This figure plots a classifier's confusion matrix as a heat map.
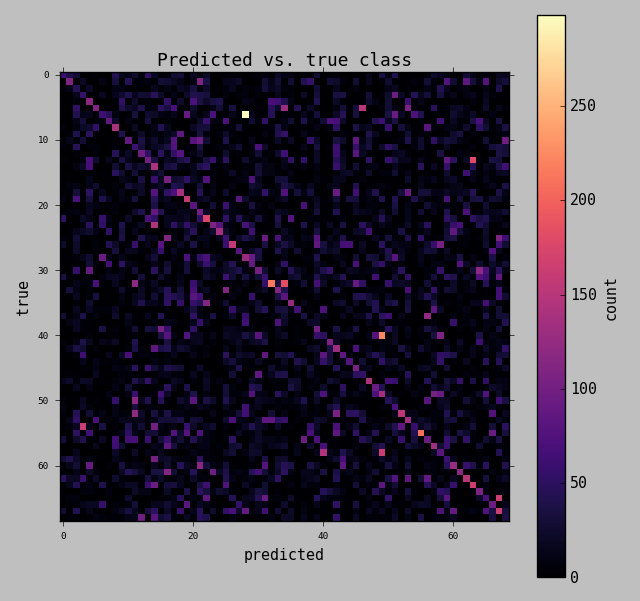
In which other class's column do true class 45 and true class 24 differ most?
60
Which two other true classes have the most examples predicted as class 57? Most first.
49, 36
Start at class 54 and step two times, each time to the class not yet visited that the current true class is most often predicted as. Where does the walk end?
51
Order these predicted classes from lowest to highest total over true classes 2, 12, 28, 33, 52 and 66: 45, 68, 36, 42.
36, 68, 45, 42
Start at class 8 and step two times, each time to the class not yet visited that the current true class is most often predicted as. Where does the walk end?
37
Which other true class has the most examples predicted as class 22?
35
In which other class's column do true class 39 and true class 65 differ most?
67
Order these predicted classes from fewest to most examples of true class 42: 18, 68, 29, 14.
29, 18, 68, 14
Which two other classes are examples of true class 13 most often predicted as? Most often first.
63, 59
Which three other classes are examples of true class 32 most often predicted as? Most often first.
34, 11, 45
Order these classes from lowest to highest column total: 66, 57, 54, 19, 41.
54, 41, 66, 57, 19
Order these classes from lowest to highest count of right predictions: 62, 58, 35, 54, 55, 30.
54, 58, 30, 35, 62, 55
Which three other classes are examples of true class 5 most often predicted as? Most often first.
46, 34, 53
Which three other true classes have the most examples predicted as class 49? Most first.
40, 58, 63
